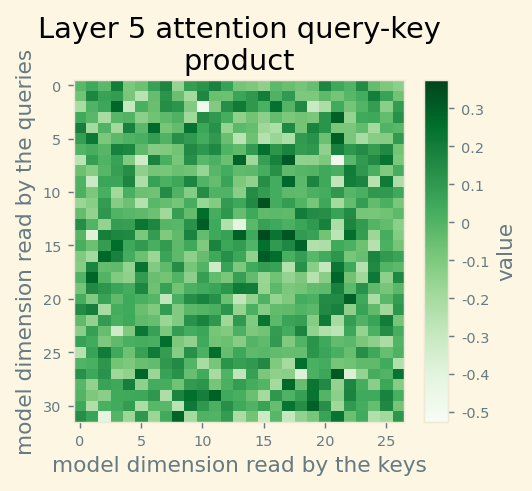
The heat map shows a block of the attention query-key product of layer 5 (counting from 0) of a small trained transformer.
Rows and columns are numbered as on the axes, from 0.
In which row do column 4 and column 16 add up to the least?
27
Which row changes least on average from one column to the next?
8
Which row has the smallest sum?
31
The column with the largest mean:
10
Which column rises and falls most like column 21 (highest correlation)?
26
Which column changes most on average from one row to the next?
21
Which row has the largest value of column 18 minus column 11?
17
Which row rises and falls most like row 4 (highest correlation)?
28
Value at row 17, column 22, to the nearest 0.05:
0.05
